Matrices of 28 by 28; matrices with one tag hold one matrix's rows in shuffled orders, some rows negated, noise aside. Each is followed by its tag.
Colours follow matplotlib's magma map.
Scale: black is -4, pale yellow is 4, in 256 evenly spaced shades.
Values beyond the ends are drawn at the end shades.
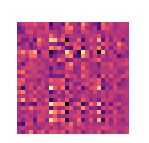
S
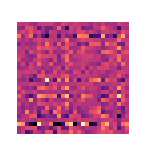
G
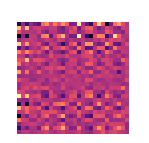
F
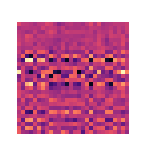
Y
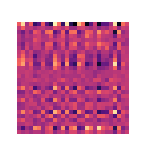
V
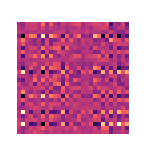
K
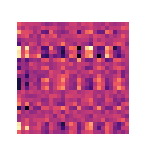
F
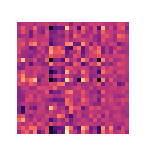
S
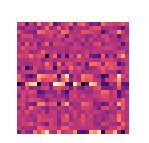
G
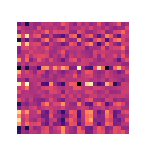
F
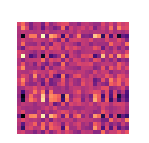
K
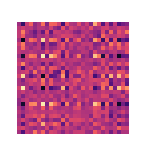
K
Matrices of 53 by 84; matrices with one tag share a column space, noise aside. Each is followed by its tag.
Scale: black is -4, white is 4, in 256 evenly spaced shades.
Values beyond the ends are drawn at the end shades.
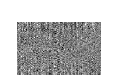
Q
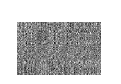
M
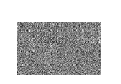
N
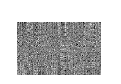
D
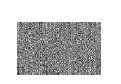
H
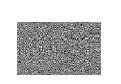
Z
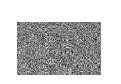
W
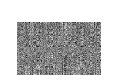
D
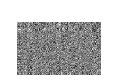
Q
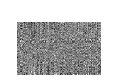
H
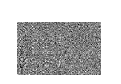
W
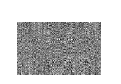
H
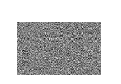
Z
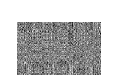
M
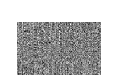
M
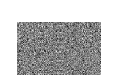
N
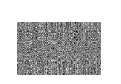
M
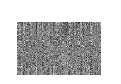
D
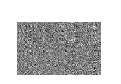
N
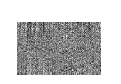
Q
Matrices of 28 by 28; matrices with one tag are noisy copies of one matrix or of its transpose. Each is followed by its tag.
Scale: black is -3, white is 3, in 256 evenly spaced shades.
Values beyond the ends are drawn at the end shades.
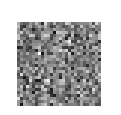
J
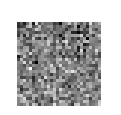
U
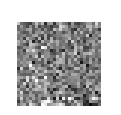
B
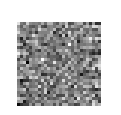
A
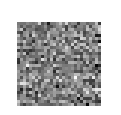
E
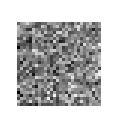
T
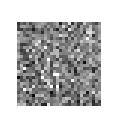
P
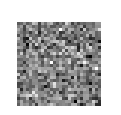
P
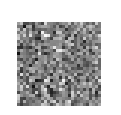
J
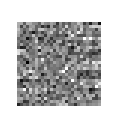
A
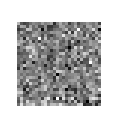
B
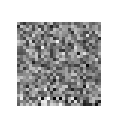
B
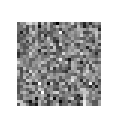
E
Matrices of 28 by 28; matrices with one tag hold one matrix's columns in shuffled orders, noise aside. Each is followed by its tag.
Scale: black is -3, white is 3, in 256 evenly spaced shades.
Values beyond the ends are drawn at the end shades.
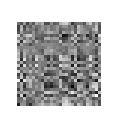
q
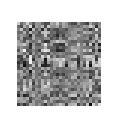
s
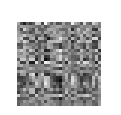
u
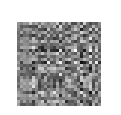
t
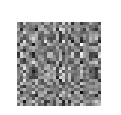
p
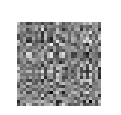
p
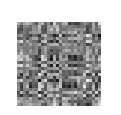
q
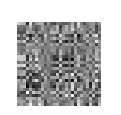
q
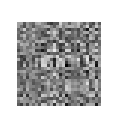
s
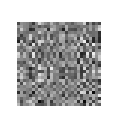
p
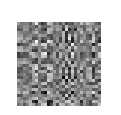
p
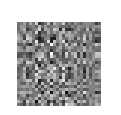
p
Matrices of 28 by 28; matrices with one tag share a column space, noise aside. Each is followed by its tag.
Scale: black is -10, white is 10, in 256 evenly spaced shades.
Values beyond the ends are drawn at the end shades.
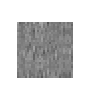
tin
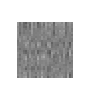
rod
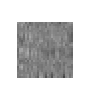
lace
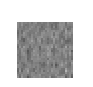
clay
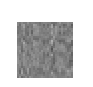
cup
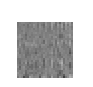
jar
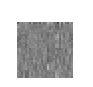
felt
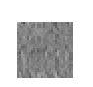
tin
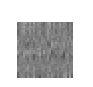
rod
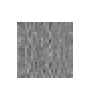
clay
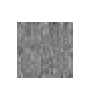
tin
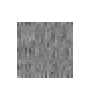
lace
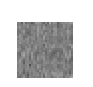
tin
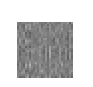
clay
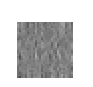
rod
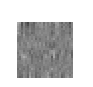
rod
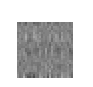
lace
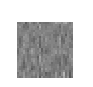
felt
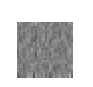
lace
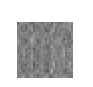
clay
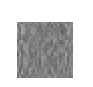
cup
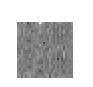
tin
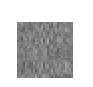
clay
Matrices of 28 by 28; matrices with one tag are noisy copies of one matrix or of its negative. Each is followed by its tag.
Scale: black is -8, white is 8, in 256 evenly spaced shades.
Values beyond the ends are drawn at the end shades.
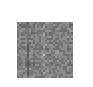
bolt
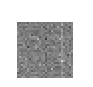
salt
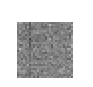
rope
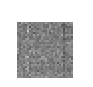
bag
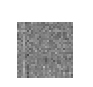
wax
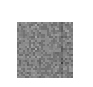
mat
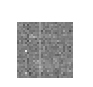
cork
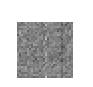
salt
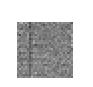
rope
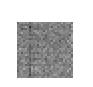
rope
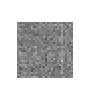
salt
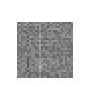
cork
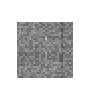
salt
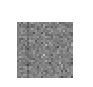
bolt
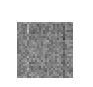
bag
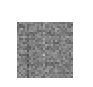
bolt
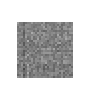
wax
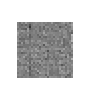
rope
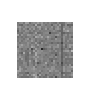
mat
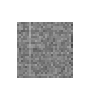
rope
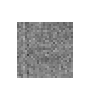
wax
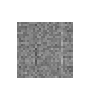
mat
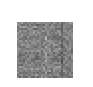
salt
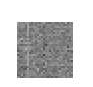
bolt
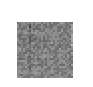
rope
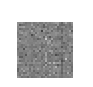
salt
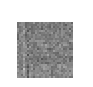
wax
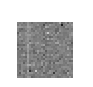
bolt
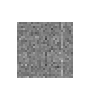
salt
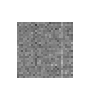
mat
